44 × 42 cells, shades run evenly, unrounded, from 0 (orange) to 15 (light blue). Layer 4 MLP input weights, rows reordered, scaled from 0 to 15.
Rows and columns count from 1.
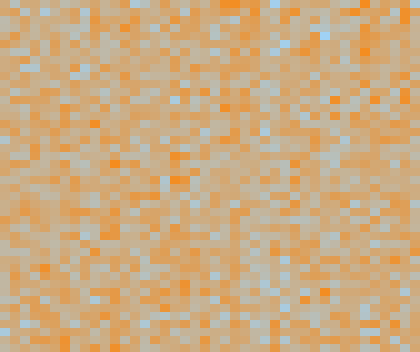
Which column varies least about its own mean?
6
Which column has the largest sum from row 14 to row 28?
27
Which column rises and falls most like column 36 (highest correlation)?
39
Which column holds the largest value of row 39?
29
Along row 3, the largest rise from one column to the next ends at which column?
42
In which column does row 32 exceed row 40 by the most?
11
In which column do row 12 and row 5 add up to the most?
33
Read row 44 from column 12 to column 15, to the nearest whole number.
1 5 6 10
